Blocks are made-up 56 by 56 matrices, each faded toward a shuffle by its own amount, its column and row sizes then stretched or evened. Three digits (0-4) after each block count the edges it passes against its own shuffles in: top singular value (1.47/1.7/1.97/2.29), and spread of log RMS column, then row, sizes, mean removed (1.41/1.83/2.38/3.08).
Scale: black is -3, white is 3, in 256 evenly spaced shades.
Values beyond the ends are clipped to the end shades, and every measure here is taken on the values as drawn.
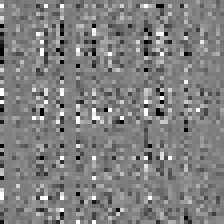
3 4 3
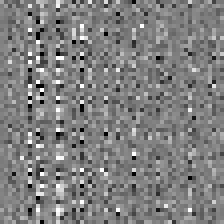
4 4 1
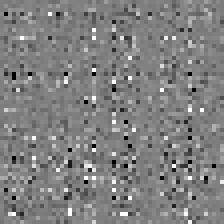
0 3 2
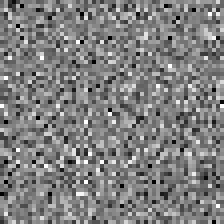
3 0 1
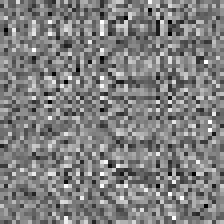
4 3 1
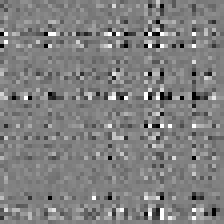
4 3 4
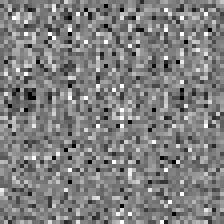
3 2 1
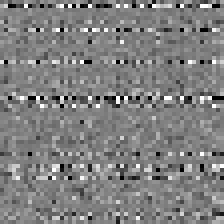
4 1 4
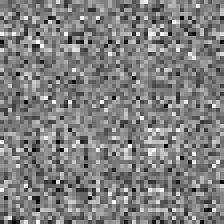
2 0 2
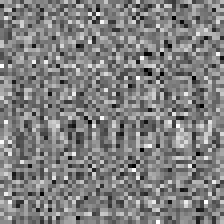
3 0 0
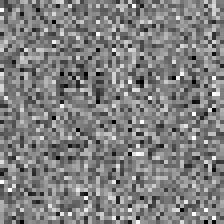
1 2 0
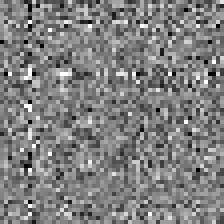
2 2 2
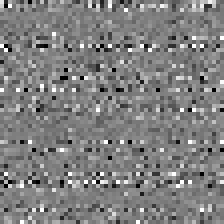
2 1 4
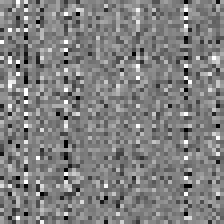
2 4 0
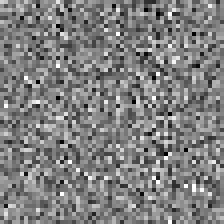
0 2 0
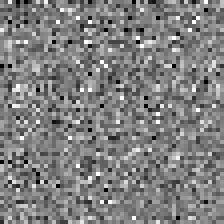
1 1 2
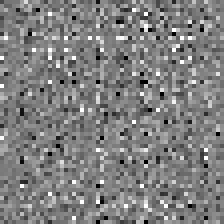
0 3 2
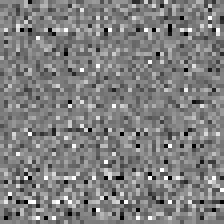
0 1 3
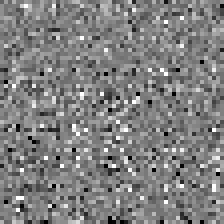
0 1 2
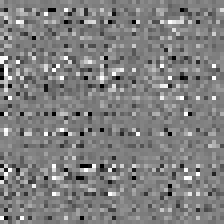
1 3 4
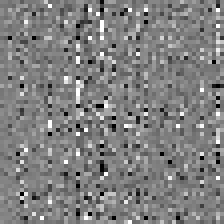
0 4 1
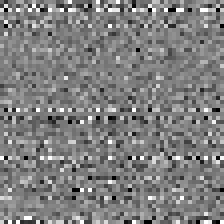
3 0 4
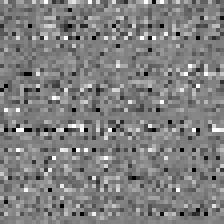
0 0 4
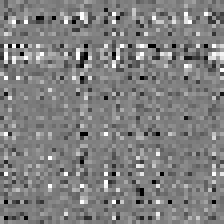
3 3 4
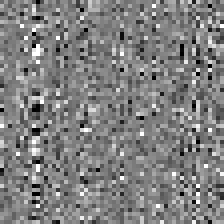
3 4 0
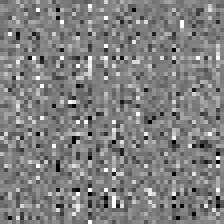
1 3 2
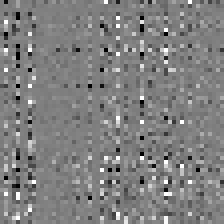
0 4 2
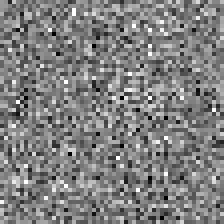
1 1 0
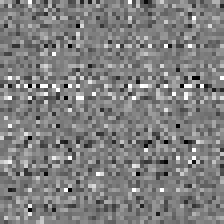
1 1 3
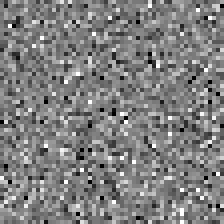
0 1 0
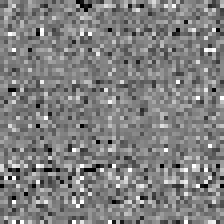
1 1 3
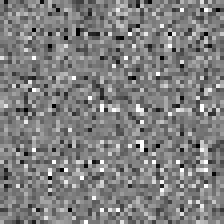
0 1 2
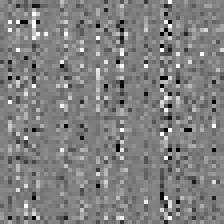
1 4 1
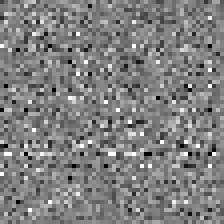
1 1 2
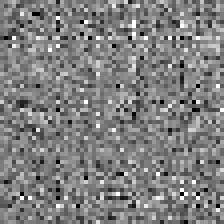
1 2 3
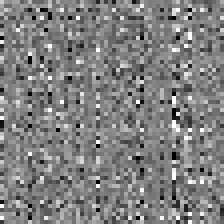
0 4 2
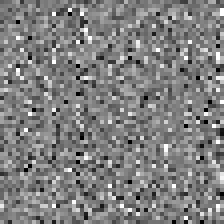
1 2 0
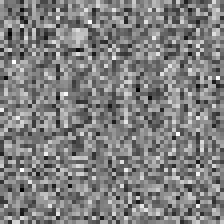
4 2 0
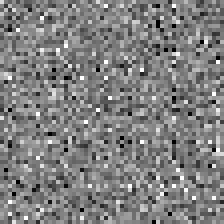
2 1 0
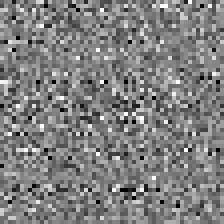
1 0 3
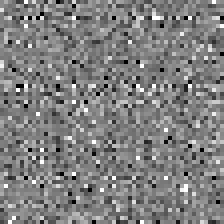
3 0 2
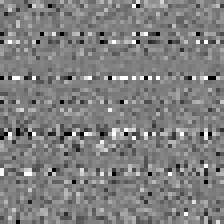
2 0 4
